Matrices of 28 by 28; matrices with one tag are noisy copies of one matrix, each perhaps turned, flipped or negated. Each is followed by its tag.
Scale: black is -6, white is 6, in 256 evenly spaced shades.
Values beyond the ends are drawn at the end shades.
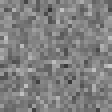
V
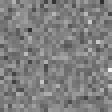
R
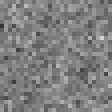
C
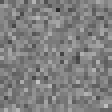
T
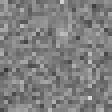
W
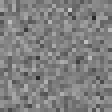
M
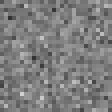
T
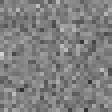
R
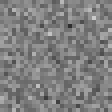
M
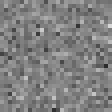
R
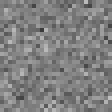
R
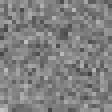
W
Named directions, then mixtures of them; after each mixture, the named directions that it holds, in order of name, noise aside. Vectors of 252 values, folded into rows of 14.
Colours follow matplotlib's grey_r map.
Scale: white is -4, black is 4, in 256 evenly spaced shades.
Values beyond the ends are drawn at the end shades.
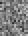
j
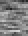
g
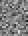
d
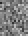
j.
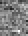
d, g, j.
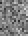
d, j.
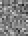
d, j.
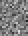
d.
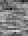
g.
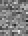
d, g.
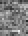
d, g, j.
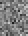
j.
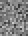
d, j.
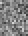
j.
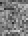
g, j.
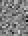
d.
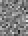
d.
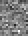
d, g.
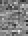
d, g.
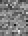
d, g.
